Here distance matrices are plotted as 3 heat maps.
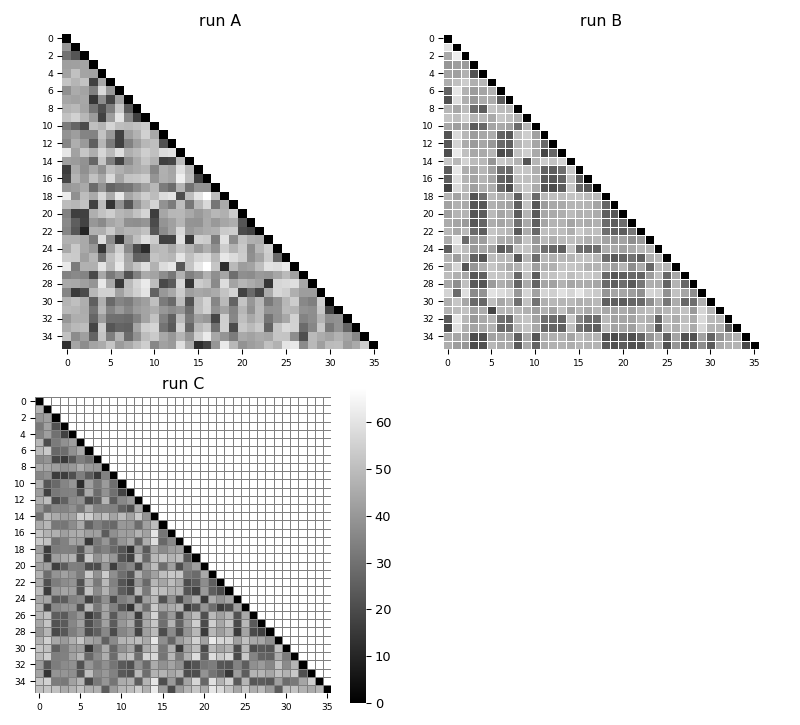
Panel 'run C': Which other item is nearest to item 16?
35
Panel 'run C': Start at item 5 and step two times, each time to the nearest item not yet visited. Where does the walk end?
11
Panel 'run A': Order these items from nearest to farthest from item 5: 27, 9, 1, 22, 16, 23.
27, 23, 9, 1, 22, 16
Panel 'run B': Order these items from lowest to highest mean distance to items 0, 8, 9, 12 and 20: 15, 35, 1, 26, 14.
35, 15, 14, 26, 1
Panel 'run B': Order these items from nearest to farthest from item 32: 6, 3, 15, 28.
6, 15, 3, 28
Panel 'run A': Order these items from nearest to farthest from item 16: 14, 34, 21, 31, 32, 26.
32, 21, 14, 31, 34, 26
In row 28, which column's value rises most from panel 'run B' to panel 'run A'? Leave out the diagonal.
4
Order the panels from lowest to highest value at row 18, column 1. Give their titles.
run C, run A, run B
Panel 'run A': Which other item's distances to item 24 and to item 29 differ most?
9
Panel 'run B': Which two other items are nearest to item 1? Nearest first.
29, 28
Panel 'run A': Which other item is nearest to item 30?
31
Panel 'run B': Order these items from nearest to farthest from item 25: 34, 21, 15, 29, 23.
34, 21, 29, 23, 15
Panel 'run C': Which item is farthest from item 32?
29
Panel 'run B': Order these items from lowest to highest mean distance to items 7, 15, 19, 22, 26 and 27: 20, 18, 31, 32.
20, 18, 32, 31
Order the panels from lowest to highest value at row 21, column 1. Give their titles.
run A, run C, run B
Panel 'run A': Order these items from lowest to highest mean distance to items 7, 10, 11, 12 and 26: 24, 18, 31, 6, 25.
6, 31, 18, 24, 25
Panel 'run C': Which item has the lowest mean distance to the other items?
9
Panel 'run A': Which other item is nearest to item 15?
35
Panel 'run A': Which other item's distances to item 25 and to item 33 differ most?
19
